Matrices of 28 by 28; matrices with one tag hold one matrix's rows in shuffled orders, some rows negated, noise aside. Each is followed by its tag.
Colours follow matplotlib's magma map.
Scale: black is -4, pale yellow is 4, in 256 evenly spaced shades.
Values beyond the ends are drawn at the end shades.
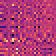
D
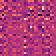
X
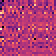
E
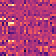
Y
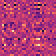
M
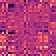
Y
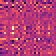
D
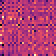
E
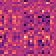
X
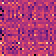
E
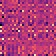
E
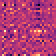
M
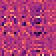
M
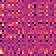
E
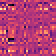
Y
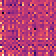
E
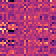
Y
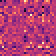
X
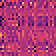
E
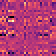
Y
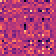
X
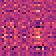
M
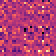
X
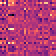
Y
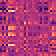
Y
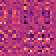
X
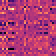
Y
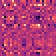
M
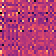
E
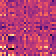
Y
